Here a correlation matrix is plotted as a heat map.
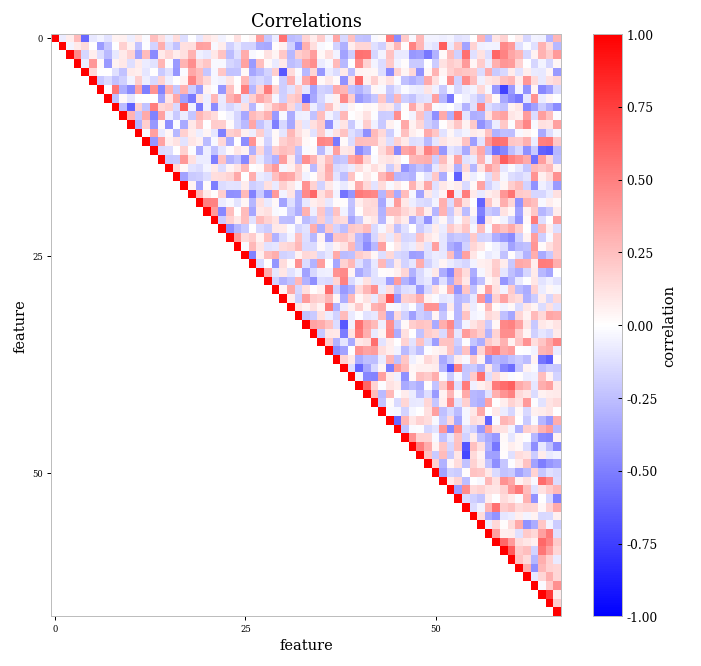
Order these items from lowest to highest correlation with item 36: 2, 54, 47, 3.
47, 3, 2, 54
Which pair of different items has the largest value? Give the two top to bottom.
64, 65
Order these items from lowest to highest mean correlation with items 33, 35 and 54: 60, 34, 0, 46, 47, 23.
47, 23, 46, 0, 34, 60
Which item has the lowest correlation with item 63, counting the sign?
14
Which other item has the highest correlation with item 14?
59
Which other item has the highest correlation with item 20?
19
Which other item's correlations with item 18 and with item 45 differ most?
52
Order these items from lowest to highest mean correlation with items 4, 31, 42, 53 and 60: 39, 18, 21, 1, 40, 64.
39, 21, 64, 1, 40, 18
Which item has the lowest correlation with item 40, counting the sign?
38
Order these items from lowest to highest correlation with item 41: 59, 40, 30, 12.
30, 12, 59, 40
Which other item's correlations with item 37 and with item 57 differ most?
65
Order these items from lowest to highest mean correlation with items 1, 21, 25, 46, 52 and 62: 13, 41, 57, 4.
13, 57, 4, 41
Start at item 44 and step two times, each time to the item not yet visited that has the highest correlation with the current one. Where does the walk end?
0
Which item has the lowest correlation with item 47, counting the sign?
54
